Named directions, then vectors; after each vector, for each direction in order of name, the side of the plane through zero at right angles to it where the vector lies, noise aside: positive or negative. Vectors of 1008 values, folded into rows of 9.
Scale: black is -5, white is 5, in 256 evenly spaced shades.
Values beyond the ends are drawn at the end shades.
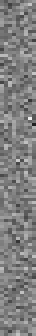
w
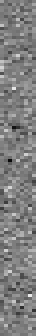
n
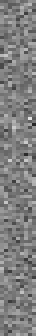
negative, positive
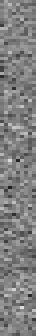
negative, negative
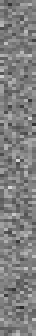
positive, positive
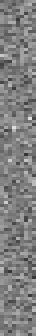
negative, positive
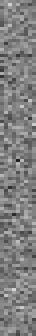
negative, negative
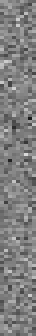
positive, negative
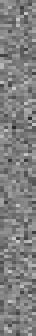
positive, negative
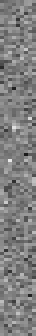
negative, positive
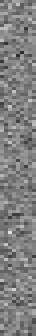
negative, negative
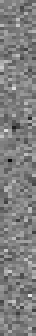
positive, negative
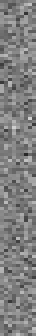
negative, positive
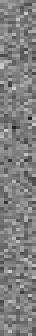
positive, negative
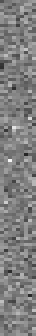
negative, positive
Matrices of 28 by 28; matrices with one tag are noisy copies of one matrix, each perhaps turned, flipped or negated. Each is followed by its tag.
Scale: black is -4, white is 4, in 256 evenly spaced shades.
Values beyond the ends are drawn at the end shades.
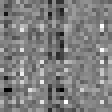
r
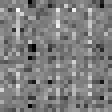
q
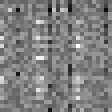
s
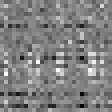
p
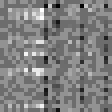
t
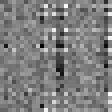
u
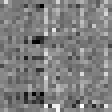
t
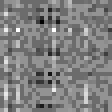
p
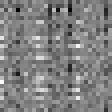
s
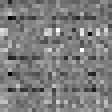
q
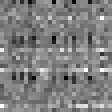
s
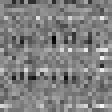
s
